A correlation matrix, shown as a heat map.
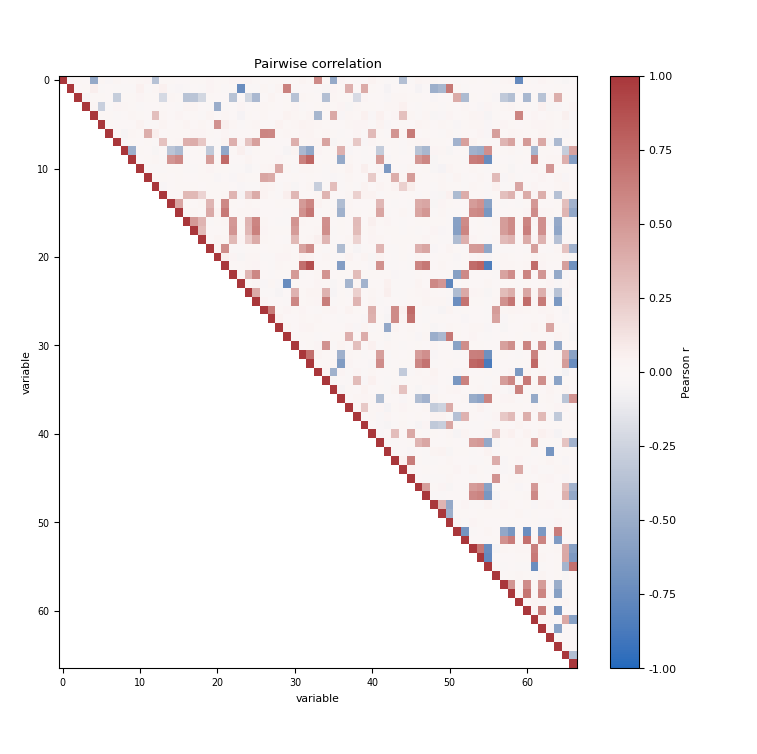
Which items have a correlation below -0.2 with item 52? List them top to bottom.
2, 51, 64
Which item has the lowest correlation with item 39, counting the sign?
23
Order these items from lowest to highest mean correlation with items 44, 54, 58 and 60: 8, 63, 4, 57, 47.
8, 63, 4, 47, 57
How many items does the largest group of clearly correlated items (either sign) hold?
19
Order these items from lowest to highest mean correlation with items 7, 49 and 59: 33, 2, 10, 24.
33, 2, 10, 24
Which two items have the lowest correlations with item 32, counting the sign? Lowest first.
55, 66
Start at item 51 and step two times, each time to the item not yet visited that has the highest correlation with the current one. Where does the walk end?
2
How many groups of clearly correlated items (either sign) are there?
7
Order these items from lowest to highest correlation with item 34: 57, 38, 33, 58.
33, 38, 57, 58
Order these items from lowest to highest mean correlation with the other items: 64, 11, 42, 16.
64, 42, 11, 16
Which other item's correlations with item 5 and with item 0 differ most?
59
